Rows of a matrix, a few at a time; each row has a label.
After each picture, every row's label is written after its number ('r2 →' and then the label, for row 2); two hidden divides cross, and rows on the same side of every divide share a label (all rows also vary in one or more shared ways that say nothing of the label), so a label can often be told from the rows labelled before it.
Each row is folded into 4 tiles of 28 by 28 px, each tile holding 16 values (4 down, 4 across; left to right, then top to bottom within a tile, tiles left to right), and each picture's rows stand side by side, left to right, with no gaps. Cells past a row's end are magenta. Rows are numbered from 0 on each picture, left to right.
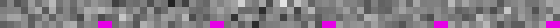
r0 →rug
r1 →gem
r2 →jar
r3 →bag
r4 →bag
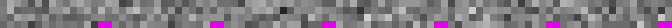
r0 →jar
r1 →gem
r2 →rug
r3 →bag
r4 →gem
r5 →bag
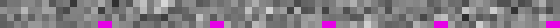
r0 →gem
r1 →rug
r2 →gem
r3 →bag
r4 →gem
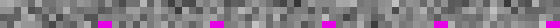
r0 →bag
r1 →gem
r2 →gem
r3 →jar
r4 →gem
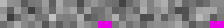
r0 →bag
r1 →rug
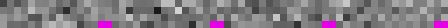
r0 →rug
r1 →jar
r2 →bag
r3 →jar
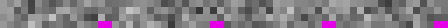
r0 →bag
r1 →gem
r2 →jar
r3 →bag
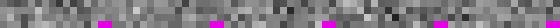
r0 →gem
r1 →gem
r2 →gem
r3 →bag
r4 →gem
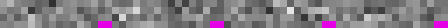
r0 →bag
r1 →gem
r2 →jar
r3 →bag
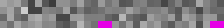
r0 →bag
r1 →gem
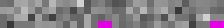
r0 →rug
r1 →rug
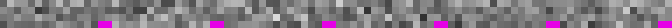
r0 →jar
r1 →bag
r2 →bag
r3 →bag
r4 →jar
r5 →jar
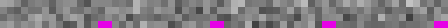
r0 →bag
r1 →gem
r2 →jar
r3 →jar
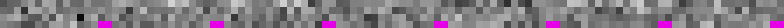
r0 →rug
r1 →jar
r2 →jar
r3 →rug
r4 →gem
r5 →jar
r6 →gem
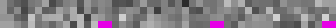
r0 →bag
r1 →gem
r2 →bag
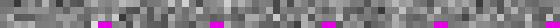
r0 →gem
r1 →jar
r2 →bag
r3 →jar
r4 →bag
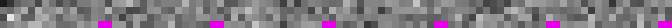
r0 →gem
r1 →jar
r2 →gem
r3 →jar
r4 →bag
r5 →bag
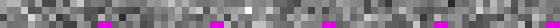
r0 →bag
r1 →jar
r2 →gem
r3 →bag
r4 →rug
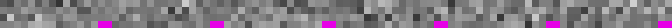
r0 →gem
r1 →jar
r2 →gem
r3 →rug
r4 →rug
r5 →jar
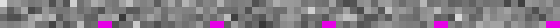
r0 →bag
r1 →jar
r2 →jar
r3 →rug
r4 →gem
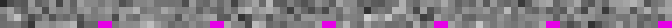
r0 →rug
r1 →gem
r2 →gem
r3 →bag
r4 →gem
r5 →jar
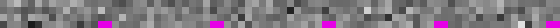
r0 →jar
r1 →gem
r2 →gem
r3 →rug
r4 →rug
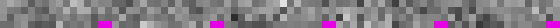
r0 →jar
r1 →gem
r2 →jar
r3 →gem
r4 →jar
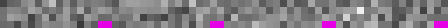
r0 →rug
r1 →rug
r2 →gem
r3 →gem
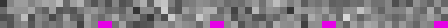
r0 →rug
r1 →rug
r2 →rug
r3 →gem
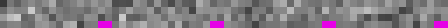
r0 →rug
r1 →gem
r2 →jar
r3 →rug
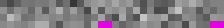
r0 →gem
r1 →bag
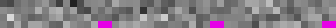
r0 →gem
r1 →bag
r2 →rug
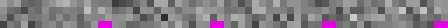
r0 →jar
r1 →rug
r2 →rug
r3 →jar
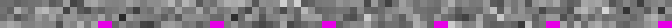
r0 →gem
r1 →jar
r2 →jar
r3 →bag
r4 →bag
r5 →gem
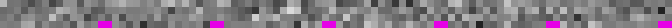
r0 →bag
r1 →jar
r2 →bag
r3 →gem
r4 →jar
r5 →gem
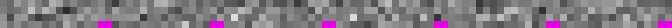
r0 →rug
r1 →rug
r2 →gem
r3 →rug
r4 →bag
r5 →rug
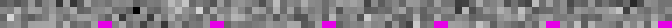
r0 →gem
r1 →jar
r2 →rug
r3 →bag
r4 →gem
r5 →gem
